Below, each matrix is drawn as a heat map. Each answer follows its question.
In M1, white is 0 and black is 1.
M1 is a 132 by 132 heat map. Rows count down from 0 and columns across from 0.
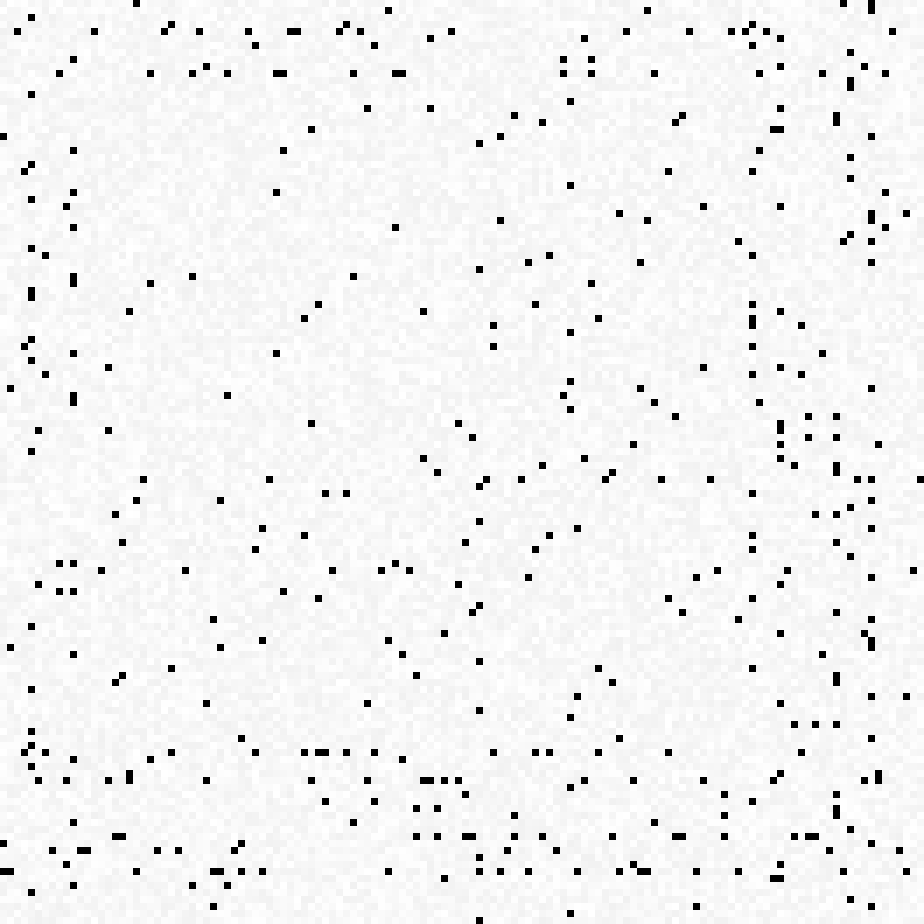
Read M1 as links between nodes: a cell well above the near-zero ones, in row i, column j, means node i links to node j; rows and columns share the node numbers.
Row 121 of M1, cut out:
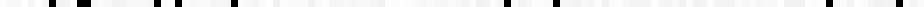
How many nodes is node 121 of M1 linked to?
10
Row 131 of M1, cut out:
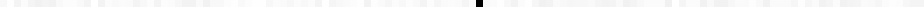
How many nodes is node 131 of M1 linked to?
1
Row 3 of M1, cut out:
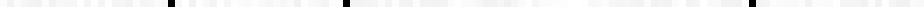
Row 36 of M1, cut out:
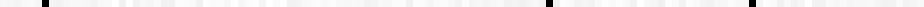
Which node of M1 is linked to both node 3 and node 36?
node 107
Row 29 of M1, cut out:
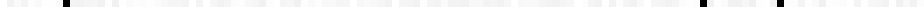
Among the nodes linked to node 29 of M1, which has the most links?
node 111
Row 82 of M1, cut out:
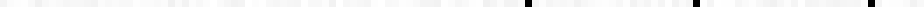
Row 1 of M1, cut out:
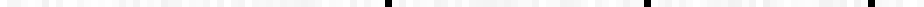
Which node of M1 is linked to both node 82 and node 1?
node 124
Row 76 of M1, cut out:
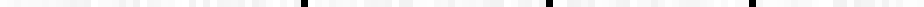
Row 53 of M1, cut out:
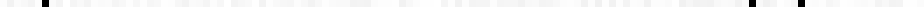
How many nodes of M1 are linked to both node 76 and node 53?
1
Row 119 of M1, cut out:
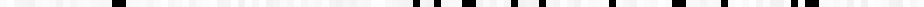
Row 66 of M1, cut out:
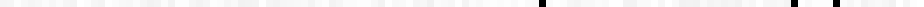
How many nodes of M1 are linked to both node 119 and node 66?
2
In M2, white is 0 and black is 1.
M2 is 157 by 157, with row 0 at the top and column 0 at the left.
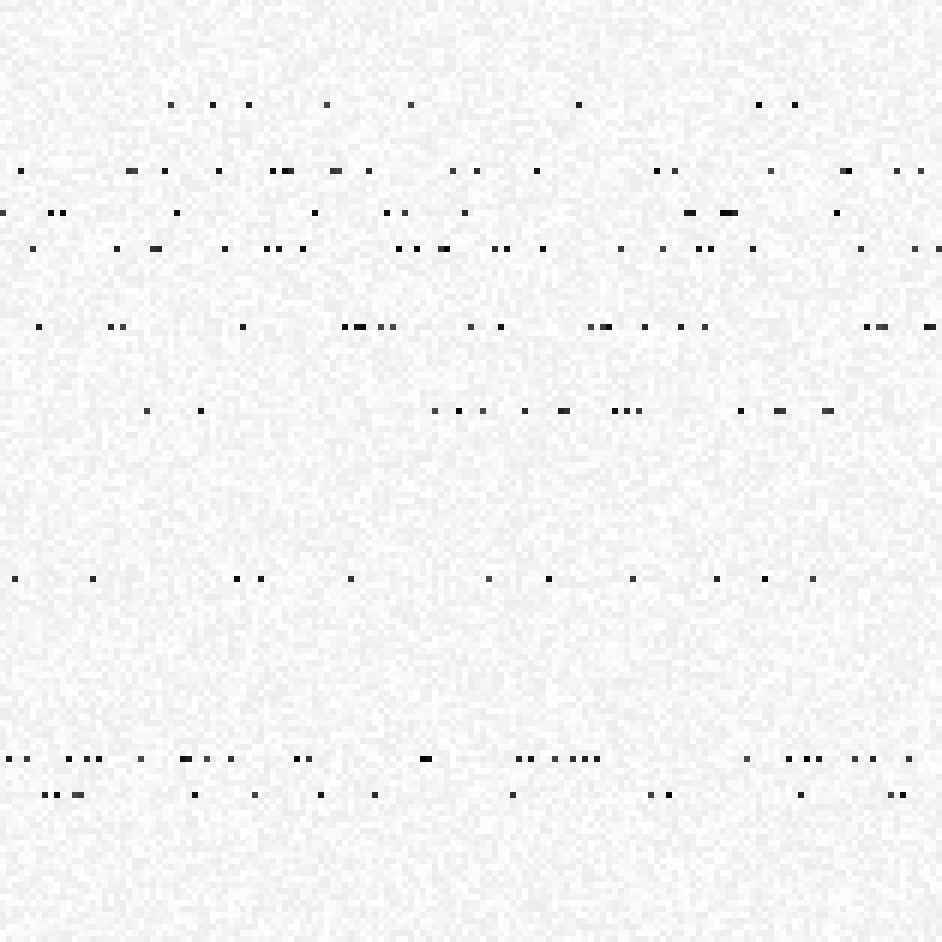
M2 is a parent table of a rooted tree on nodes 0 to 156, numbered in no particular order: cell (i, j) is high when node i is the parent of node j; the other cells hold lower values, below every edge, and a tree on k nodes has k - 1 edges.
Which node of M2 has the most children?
126
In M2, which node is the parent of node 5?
41
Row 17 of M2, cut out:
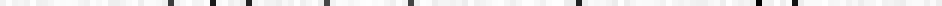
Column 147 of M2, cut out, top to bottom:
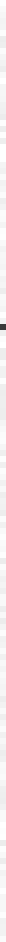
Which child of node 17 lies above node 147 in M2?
54
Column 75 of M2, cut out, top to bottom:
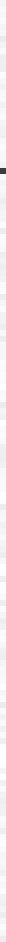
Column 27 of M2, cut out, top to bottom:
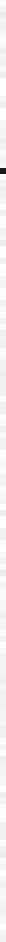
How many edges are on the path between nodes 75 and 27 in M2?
2
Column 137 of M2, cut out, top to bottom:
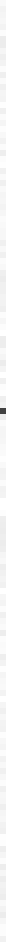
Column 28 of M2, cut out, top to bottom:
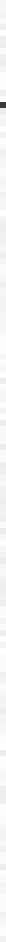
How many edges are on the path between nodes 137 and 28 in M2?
3
